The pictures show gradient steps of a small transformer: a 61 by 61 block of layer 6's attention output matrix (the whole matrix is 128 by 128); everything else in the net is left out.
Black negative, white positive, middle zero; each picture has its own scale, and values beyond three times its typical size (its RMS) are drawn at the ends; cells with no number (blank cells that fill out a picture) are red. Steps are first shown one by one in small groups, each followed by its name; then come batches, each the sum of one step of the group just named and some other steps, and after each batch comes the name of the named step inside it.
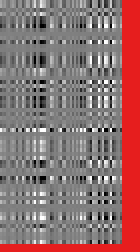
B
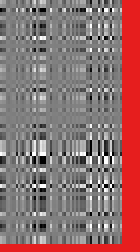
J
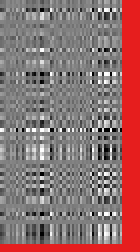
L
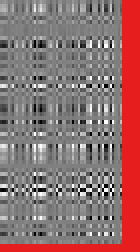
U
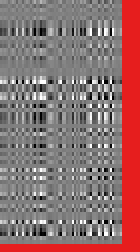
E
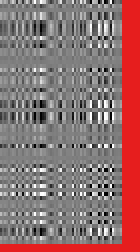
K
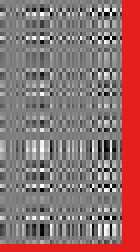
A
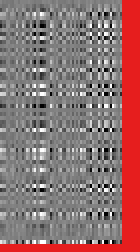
A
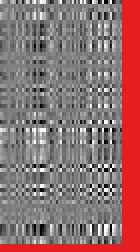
K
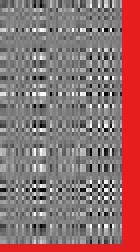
J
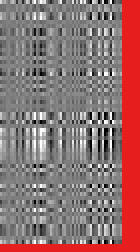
L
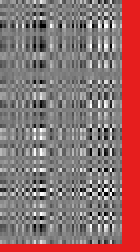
K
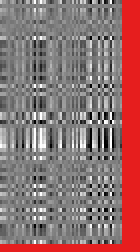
U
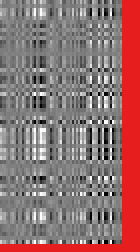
B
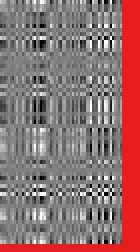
U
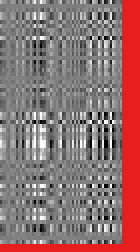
A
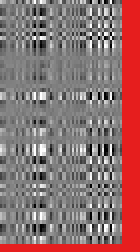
J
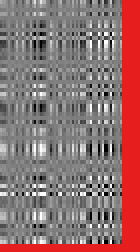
U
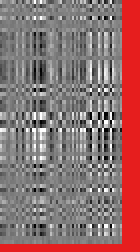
L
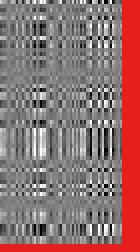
K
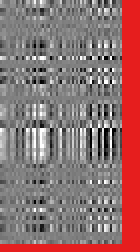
L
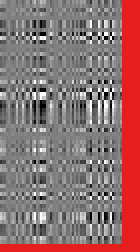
E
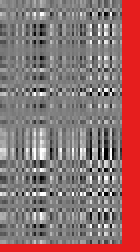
A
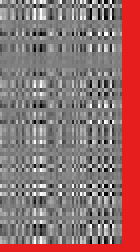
K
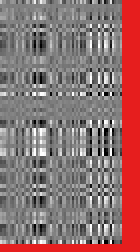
J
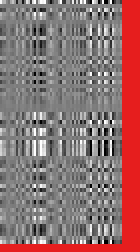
J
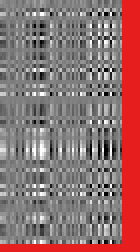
A
